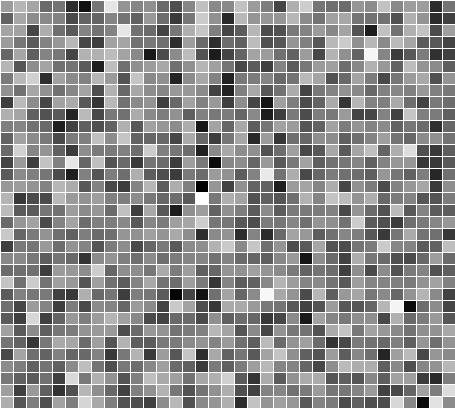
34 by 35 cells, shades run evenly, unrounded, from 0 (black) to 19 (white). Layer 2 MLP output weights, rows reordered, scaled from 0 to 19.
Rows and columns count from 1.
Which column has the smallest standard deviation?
23
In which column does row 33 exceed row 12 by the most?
35
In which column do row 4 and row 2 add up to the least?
14
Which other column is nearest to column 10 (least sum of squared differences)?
15
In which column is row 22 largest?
28
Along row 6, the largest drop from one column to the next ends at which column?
2
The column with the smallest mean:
34
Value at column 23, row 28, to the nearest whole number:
9
